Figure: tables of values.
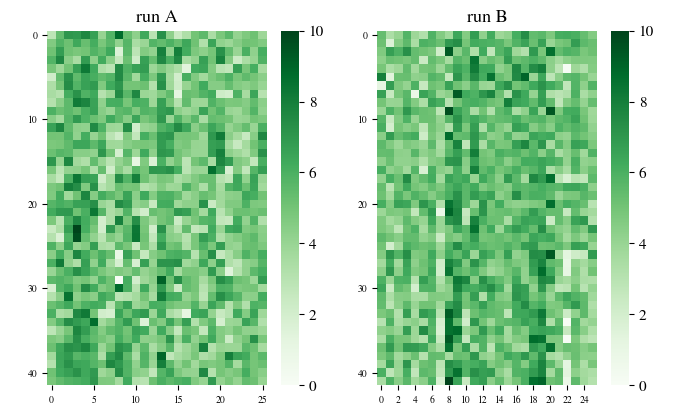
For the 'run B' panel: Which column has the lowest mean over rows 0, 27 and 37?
7
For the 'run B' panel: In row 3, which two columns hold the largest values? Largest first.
11, 15
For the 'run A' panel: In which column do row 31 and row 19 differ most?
2
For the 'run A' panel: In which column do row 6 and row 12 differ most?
8
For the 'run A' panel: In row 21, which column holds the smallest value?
11
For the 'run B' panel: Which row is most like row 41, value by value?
36
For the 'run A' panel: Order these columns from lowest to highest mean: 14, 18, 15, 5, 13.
15, 18, 14, 5, 13
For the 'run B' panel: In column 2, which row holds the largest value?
20
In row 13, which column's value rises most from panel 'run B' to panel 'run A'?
20
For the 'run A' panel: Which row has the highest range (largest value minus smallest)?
29
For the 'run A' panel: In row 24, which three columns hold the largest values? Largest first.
3, 10, 18
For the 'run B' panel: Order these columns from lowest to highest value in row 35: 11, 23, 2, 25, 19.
25, 2, 11, 23, 19
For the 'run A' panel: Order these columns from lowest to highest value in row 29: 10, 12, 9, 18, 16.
10, 18, 12, 16, 9
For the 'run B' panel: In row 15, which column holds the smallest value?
5
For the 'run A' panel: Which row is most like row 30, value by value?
5
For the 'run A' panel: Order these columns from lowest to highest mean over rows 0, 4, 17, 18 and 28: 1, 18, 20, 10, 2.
20, 1, 18, 10, 2
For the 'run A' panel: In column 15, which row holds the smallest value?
7
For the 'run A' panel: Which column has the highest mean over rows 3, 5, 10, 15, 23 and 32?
13
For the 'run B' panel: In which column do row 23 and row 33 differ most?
8
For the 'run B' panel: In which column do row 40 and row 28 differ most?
1
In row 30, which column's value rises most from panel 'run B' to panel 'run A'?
4
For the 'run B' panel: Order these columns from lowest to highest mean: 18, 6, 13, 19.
13, 6, 18, 19
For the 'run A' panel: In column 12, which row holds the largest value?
16
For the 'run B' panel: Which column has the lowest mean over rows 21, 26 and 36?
22
